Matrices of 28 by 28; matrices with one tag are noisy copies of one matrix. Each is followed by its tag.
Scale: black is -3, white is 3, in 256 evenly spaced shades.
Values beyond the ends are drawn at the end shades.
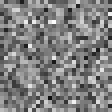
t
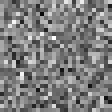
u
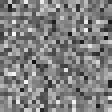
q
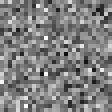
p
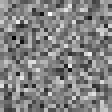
u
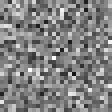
t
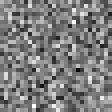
p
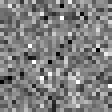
t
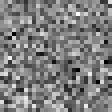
p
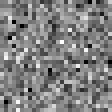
p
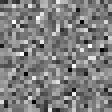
q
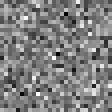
t
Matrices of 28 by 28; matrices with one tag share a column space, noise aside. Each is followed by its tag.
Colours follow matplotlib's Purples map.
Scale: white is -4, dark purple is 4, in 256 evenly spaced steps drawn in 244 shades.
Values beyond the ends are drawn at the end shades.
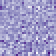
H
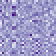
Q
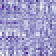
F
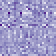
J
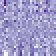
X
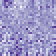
H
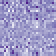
X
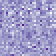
J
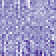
H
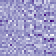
Q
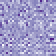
Q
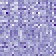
J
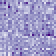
F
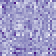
F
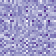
Q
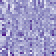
F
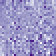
H
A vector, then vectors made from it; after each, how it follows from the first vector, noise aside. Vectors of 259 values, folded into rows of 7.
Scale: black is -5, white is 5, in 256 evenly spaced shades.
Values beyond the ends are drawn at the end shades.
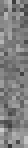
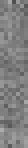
shrunk.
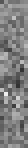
wrapped around, negated.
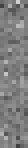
reversed, negated, partly zeroed.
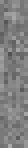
wrapped around, negated, shrunk.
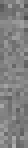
reversed, negated, shrunk.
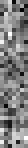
scaled up.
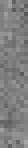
shrunk.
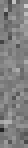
negated, partly zeroed.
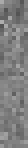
wrapped around, negated, shrunk.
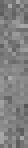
reversed, negated, shrunk.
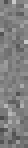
negated, partly zeroed.
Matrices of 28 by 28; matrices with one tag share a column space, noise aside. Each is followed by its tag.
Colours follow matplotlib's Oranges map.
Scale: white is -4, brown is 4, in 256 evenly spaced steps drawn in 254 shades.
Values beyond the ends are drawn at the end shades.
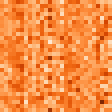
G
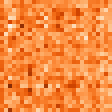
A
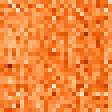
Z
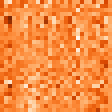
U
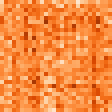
U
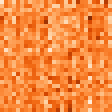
U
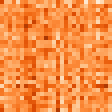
U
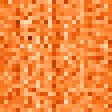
G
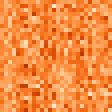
Z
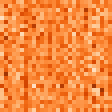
A
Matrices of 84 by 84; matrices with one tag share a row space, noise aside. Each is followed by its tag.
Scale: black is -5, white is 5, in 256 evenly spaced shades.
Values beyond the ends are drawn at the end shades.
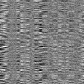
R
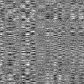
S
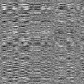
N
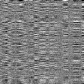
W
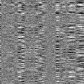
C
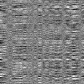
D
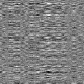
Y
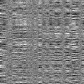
D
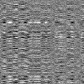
N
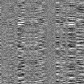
C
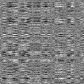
N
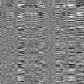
C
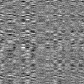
S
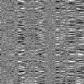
C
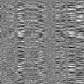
C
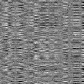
W
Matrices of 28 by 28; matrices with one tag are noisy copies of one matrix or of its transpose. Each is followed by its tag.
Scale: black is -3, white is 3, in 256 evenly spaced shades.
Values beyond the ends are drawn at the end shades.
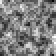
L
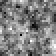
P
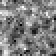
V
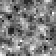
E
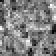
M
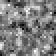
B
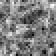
V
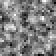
B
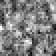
M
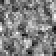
M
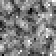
E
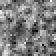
V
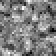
M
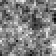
P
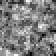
M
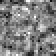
M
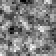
E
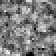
M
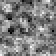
E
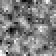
E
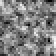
L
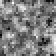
L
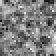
L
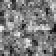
M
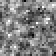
V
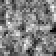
M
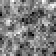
V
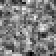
M
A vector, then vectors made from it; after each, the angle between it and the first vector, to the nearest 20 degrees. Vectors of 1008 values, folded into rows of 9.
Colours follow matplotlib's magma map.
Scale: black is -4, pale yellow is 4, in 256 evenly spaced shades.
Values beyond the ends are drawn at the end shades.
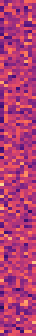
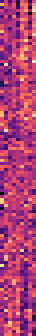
100 degrees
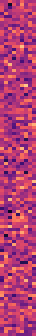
120 degrees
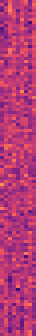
60 degrees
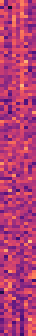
80 degrees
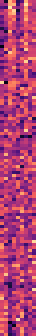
80 degrees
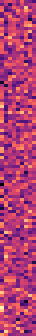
160 degrees
